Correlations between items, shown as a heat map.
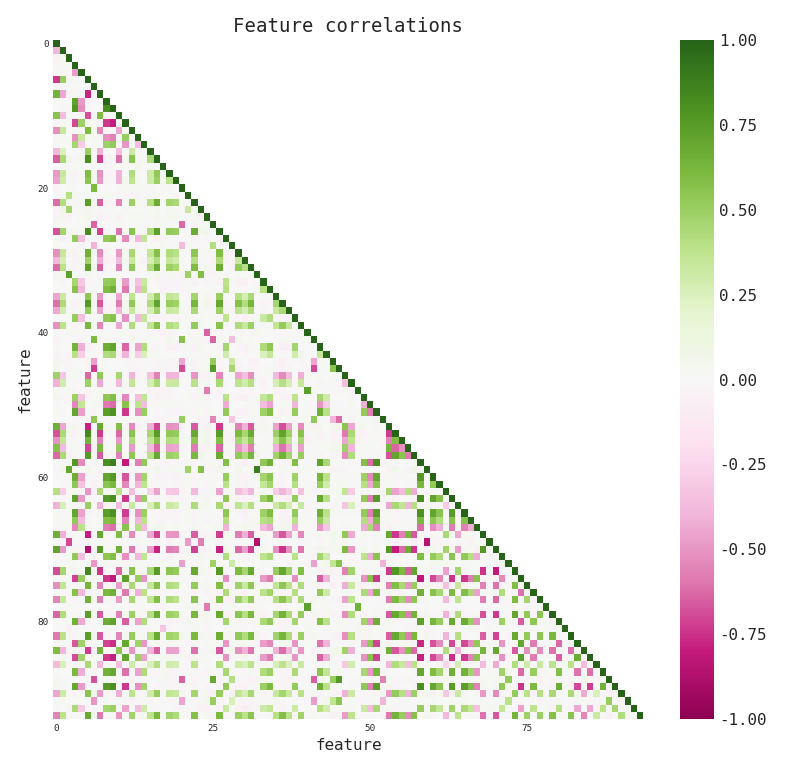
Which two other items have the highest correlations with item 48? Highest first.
40, 78
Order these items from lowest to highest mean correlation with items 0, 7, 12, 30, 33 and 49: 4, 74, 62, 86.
74, 4, 86, 62
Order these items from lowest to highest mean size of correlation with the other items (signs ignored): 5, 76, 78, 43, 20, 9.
78, 20, 43, 76, 9, 5
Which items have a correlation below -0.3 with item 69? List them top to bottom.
2, 21, 23, 32, 59
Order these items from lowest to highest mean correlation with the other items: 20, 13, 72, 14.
13, 20, 72, 14
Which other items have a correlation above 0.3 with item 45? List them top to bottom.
25, 28, 44, 72, 88, 91
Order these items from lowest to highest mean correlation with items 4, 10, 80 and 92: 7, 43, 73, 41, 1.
73, 1, 41, 43, 7
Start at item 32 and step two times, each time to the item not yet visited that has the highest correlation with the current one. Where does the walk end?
2
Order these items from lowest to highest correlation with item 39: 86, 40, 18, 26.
40, 86, 18, 26
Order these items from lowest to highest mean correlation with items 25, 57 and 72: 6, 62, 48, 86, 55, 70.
6, 70, 62, 48, 86, 55
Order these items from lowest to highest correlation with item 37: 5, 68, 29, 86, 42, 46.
68, 46, 42, 86, 29, 5
